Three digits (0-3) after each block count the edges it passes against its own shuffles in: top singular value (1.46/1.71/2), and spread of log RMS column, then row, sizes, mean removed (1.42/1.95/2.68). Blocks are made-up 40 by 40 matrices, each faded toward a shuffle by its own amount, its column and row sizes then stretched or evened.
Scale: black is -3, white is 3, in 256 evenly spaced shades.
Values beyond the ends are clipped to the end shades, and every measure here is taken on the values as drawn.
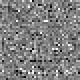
0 0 2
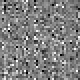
0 2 0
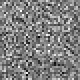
2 1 0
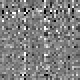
2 2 2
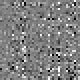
1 2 2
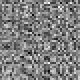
3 1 0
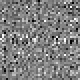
2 1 1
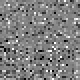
1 0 2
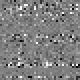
0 1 3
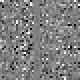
0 3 1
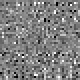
1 1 2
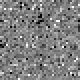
0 0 1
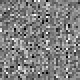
1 2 0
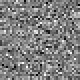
2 0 0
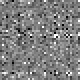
1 2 1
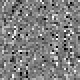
0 2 0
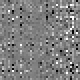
0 3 1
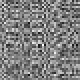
3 2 1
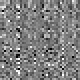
3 2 1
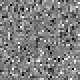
0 0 0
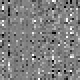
0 3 1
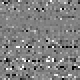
0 0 3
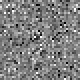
0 1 1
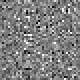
1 1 0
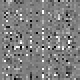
1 3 2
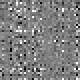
1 3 2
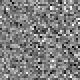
2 1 0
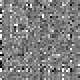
2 2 1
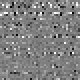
0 0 3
